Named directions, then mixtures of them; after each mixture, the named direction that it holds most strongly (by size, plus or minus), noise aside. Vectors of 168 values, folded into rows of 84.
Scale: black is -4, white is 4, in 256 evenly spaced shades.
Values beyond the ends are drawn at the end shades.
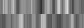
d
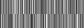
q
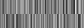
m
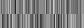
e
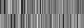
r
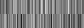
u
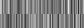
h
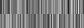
h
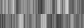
d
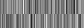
m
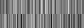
u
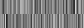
m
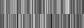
u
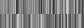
e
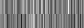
u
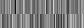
e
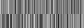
e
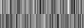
h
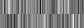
r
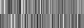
r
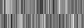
d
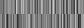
m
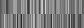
u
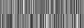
q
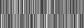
q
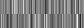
q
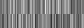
u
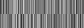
q
